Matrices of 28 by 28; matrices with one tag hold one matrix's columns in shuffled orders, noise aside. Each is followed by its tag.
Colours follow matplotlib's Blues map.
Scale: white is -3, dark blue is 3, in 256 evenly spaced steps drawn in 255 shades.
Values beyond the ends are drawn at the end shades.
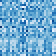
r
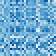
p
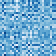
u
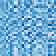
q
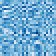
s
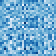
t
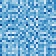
q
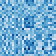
t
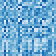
r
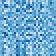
q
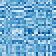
s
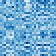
u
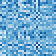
u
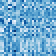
r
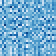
q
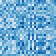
t
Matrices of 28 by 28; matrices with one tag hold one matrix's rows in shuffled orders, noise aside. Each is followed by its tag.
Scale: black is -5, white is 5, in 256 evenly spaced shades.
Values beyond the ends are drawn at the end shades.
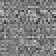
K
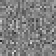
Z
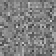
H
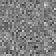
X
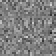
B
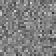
B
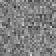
H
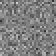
Z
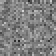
H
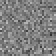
B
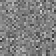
Z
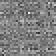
K
